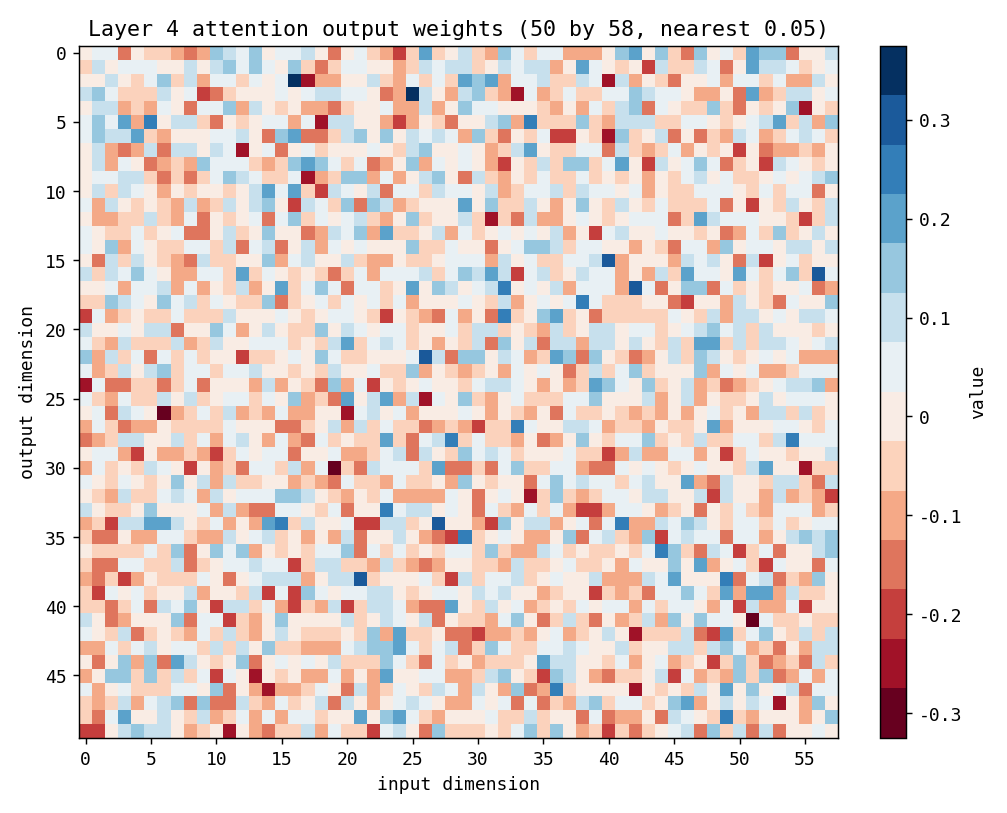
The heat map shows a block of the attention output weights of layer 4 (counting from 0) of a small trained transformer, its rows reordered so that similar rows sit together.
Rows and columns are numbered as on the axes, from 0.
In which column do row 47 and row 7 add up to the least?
53
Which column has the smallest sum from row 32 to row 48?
1
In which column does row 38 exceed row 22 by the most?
21
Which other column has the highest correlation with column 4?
28
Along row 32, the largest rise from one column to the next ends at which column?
49
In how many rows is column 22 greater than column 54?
17
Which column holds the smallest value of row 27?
30
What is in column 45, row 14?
-0.15
